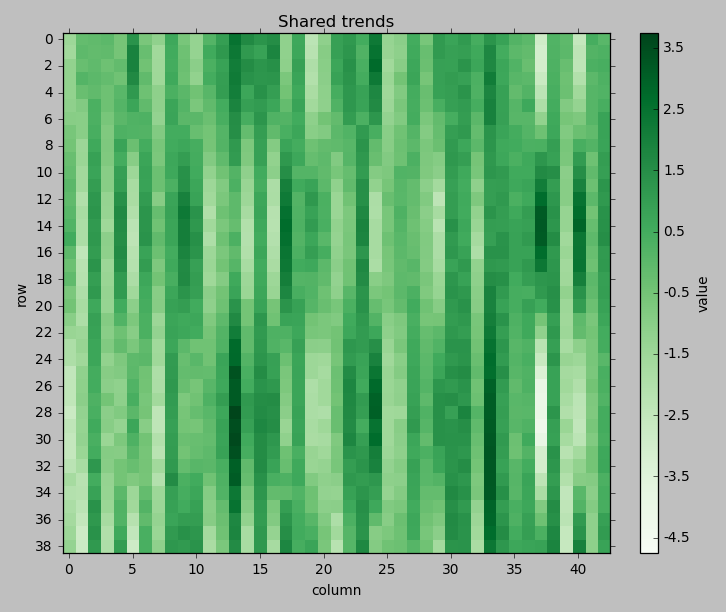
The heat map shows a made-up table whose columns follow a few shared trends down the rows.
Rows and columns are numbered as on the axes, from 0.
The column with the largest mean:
33
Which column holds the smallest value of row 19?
1
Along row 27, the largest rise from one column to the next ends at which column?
38
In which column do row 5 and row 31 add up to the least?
37
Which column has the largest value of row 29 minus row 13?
24
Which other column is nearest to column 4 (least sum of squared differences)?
6
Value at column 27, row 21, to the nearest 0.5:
0.5
